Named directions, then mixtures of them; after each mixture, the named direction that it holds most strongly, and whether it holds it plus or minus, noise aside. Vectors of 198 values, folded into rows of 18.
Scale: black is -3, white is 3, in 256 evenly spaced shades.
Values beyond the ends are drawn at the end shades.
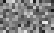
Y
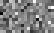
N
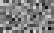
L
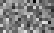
Y, plus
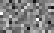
N, minus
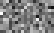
N, minus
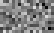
L, plus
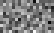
L, plus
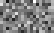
Y, minus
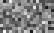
L, plus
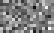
L, minus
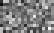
L, minus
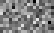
N, minus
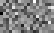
N, plus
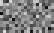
L, plus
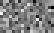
N, minus
